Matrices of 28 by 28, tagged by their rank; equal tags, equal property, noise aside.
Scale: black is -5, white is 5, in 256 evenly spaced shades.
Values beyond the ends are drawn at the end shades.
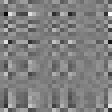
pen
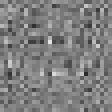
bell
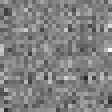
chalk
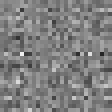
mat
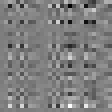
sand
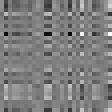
pen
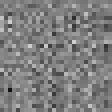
mat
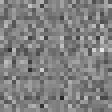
mat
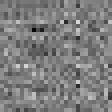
mat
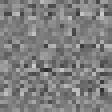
mat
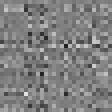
mat
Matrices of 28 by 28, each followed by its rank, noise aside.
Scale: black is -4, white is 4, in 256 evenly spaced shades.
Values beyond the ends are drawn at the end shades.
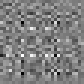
three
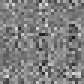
six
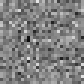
six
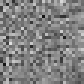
six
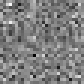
six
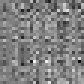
four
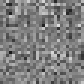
four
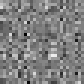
four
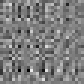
three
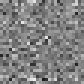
six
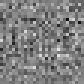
six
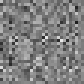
four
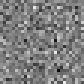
eight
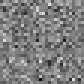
six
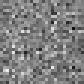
eight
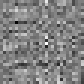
four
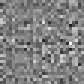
six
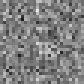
eight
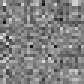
six
